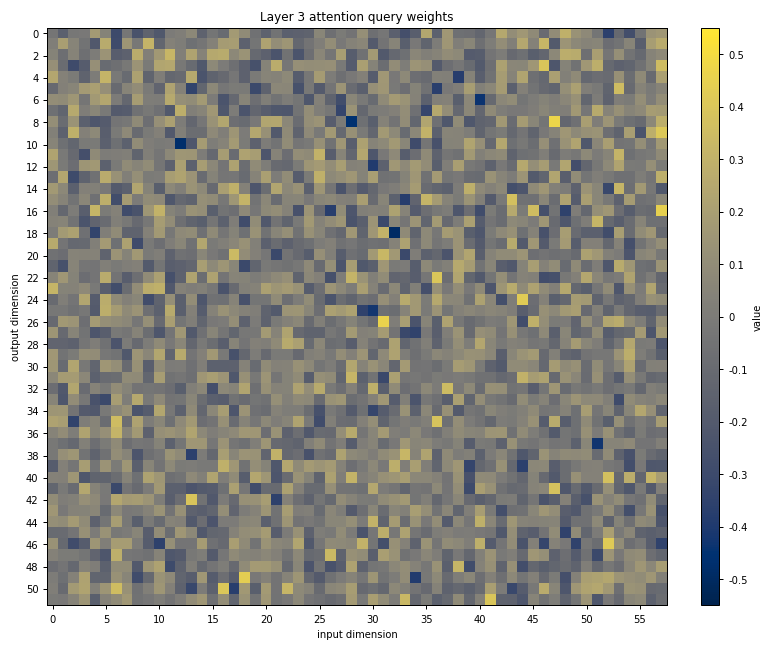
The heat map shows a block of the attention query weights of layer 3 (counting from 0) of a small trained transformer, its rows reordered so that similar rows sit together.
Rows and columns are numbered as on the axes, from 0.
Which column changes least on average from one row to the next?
55
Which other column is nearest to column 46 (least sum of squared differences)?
26
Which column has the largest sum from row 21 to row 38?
38
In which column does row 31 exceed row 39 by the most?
44
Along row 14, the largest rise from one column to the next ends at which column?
53
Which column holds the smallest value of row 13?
2
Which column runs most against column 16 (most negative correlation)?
43
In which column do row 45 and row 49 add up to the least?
48
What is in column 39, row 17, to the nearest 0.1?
0.2
